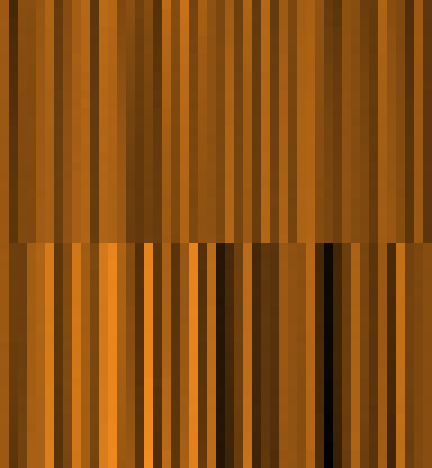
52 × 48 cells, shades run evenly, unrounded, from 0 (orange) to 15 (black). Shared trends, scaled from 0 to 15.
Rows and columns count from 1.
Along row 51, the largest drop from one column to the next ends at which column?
17
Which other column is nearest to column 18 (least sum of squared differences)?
42
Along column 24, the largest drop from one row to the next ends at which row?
28
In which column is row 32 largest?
37
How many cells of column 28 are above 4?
27
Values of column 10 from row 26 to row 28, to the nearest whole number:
4 4 5
